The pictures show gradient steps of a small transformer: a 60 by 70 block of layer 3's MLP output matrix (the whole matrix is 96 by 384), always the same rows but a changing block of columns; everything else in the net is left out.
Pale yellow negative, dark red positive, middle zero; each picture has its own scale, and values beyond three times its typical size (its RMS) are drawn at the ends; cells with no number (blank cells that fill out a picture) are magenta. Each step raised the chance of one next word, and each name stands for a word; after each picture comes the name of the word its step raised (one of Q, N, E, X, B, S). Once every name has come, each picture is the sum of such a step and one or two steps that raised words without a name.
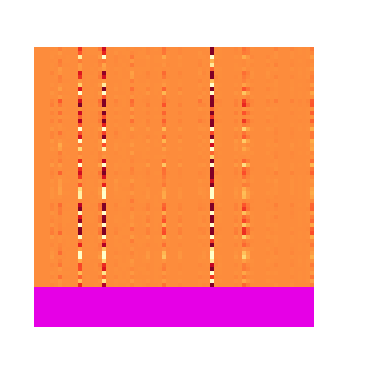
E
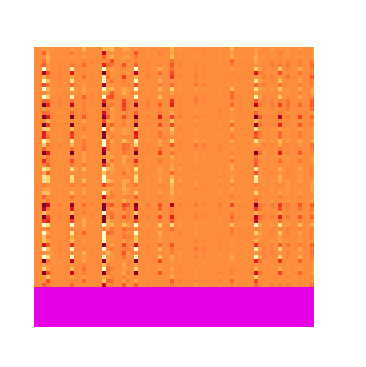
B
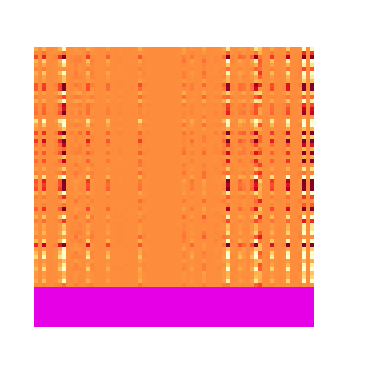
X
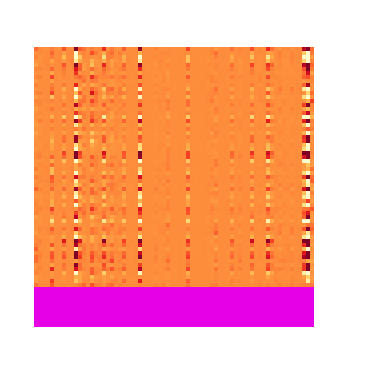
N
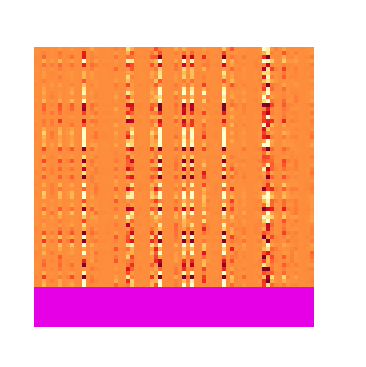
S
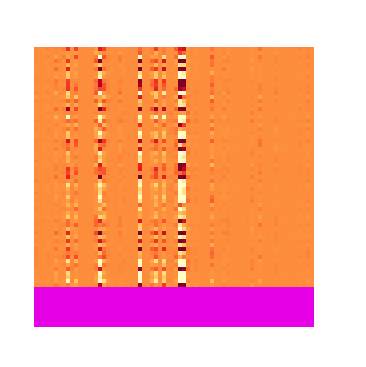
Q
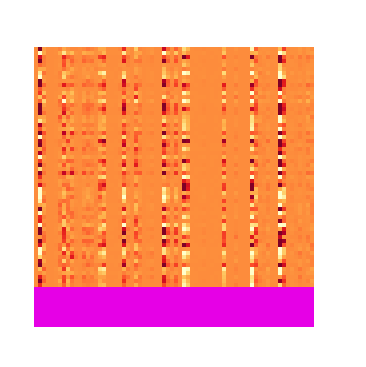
X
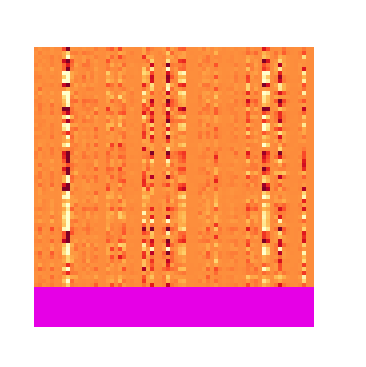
N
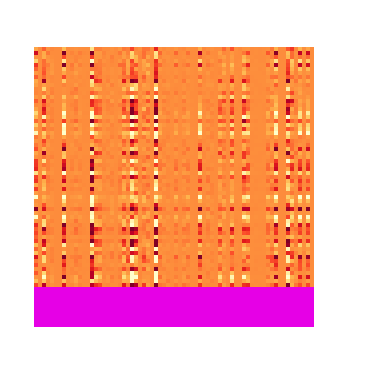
N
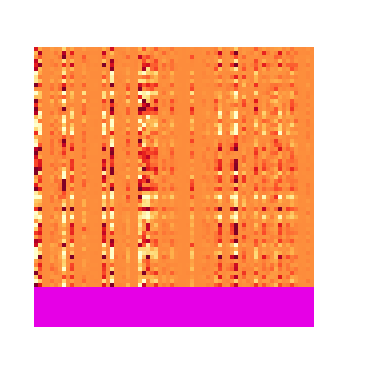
X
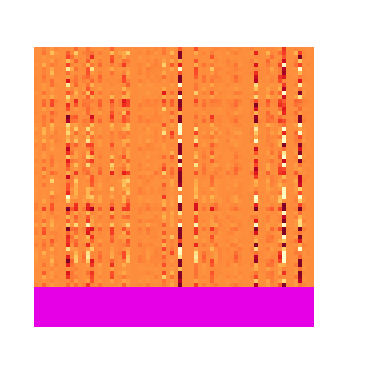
E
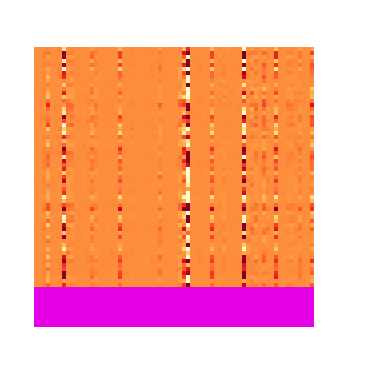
B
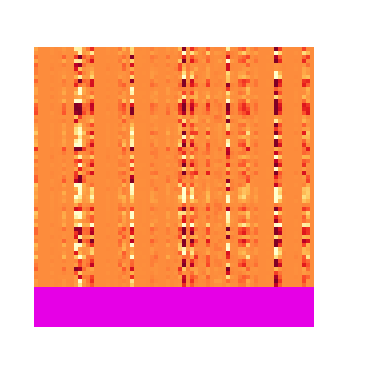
S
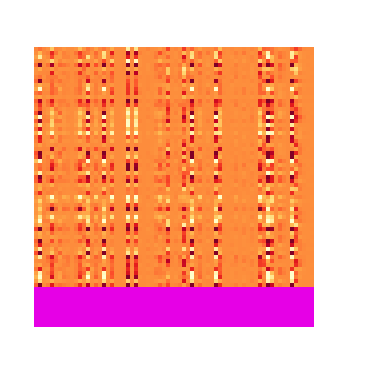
N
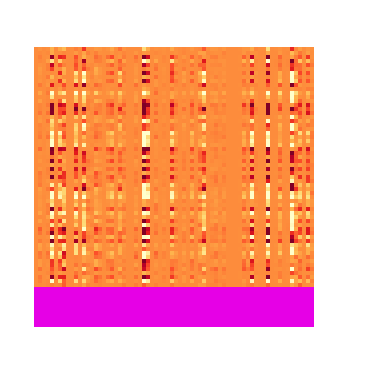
S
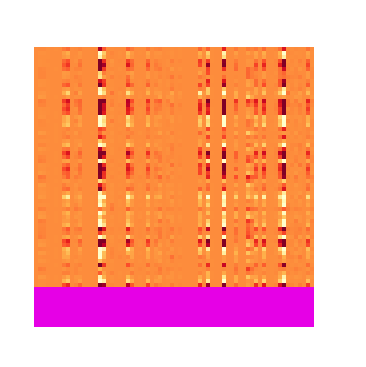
N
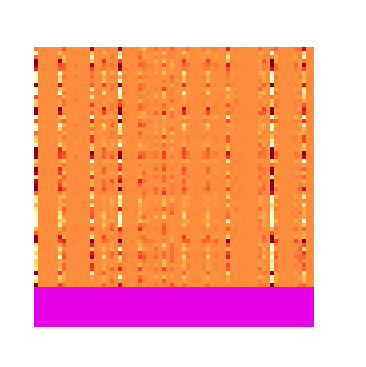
N
